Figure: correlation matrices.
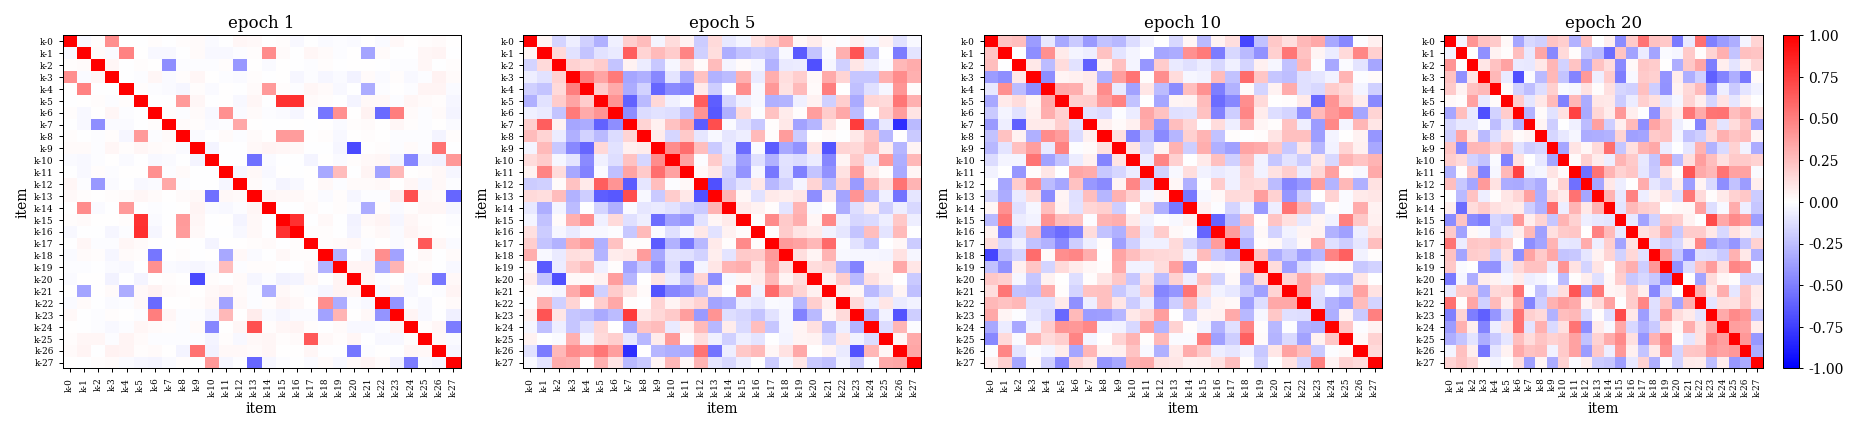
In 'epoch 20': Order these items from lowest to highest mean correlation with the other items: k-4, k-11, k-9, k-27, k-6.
k-27, k-4, k-9, k-6, k-11
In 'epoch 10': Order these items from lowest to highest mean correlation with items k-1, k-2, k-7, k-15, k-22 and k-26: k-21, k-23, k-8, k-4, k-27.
k-23, k-27, k-4, k-8, k-21
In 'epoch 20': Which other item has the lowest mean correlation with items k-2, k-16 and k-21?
k-12
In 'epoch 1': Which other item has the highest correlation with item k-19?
k-6
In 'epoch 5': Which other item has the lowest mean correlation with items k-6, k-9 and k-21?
k-13
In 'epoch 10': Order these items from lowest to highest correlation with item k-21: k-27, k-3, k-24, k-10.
k-3, k-10, k-24, k-27
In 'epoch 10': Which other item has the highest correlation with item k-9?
k-5
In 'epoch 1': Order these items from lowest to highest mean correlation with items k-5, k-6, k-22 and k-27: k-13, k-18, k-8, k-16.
k-13, k-18, k-8, k-16
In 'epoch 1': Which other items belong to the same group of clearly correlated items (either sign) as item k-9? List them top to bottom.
k-20, k-26
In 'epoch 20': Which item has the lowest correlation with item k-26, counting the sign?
k-3
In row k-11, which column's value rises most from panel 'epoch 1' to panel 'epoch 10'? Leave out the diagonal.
k-18
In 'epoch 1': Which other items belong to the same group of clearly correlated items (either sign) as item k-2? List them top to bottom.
k-7, k-12
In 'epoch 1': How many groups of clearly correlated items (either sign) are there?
8
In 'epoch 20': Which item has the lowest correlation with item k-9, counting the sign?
k-1
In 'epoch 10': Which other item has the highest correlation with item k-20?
k-22
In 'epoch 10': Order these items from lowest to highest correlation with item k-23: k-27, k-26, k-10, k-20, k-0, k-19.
k-26, k-19, k-10, k-20, k-0, k-27
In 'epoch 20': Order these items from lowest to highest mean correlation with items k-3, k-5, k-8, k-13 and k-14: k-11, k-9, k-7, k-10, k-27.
k-10, k-27, k-7, k-11, k-9
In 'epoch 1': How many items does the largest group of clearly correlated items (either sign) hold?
6
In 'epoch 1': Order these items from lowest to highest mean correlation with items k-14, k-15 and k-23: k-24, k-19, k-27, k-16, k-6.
k-27, k-24, k-19, k-6, k-16
